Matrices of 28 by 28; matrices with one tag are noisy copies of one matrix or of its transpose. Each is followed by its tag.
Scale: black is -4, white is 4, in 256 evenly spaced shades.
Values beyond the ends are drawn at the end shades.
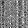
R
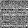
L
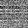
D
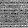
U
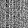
D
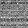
R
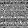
R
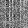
D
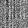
D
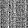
L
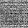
U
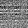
D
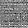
U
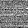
L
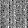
L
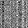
R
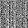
L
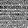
D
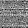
L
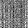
U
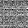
L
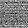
U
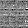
L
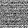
U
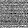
U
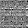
L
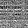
D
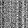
R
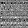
R
